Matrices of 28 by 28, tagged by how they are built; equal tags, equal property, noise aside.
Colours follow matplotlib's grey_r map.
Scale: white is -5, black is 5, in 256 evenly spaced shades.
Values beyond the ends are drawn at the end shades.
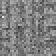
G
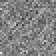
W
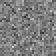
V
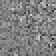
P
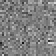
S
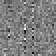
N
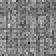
G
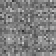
G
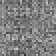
G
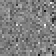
N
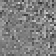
P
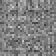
G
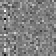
N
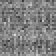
G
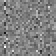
N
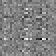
S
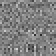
S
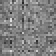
S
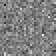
N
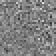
P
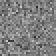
V
